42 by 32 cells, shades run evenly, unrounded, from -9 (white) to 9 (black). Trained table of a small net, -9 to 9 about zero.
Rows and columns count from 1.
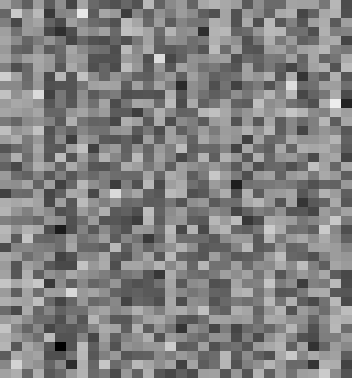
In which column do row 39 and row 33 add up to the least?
16
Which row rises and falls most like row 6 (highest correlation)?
42
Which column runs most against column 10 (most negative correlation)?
29
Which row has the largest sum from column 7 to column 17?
11
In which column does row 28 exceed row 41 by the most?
10
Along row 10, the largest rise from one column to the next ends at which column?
28
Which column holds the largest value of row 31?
15
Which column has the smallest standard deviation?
18
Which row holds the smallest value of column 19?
35
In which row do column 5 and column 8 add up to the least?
21
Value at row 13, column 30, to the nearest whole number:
0
